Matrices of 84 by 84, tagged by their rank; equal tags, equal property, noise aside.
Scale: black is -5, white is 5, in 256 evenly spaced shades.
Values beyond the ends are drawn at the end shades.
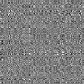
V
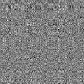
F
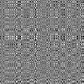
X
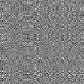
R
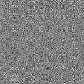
F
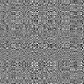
R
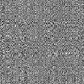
F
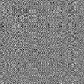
V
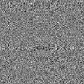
F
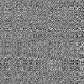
V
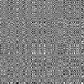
R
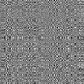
R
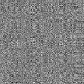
F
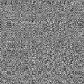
F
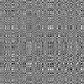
X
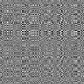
X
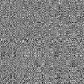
F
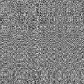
F
